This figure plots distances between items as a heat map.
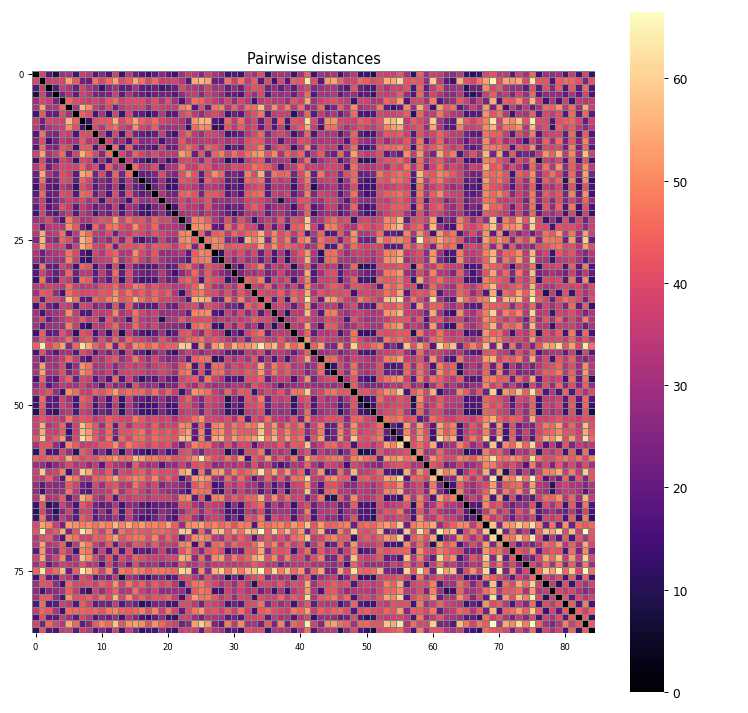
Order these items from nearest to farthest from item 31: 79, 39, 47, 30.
39, 30, 47, 79
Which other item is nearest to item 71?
60
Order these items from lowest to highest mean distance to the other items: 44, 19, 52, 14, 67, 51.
51, 67, 19, 44, 14, 52
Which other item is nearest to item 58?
32
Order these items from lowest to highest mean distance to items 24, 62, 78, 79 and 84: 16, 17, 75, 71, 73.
17, 16, 71, 73, 75
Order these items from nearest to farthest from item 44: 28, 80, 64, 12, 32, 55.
64, 55, 12, 80, 32, 28
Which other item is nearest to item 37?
19
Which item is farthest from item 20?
68
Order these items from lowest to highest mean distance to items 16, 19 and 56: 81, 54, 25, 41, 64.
25, 81, 64, 54, 41
